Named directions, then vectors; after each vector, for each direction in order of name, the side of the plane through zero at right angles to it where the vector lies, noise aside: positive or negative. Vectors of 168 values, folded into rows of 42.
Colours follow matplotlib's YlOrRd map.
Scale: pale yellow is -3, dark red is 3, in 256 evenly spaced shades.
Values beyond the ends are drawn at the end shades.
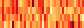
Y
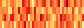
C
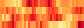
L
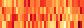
positive, positive, positive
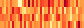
positive, positive, positive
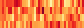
negative, negative, positive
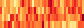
positive, positive, negative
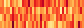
positive, positive, positive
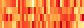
positive, negative, negative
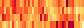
positive, negative, positive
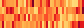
negative, positive, positive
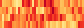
positive, positive, negative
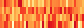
negative, negative, negative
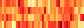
positive, negative, negative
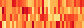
positive, negative, positive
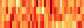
positive, positive, negative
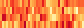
positive, negative, positive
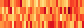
negative, negative, negative
